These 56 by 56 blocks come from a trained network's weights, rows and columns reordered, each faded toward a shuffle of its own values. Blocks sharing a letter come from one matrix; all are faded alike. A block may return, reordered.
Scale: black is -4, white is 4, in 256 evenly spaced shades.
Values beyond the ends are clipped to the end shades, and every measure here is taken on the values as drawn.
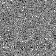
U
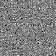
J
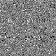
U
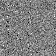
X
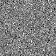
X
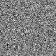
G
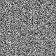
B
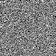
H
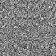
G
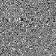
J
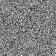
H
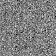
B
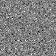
U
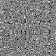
J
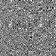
J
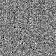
B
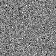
H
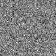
X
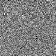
G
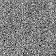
B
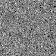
U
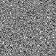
G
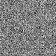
B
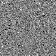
X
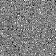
U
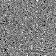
X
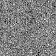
U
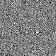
U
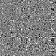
J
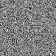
X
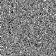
X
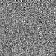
G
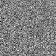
G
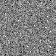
X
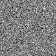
H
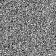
B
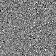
X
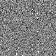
X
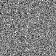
H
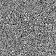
H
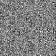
B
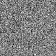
B
